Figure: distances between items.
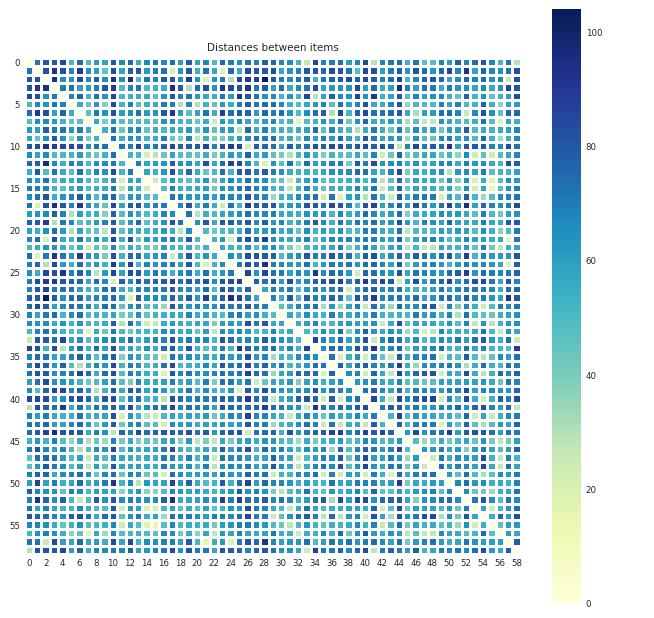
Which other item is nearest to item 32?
7
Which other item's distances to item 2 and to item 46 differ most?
6
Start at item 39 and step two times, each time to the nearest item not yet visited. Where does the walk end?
8
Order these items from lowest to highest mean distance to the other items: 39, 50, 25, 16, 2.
16, 50, 39, 25, 2
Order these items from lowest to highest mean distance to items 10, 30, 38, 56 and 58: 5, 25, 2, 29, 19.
5, 29, 19, 25, 2
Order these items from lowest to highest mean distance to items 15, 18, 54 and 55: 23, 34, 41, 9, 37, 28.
37, 9, 34, 23, 28, 41
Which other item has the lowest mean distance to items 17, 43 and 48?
22
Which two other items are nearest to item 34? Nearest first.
4, 45
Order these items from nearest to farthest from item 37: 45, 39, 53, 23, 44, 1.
53, 45, 39, 23, 1, 44
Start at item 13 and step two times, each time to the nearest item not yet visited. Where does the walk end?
45
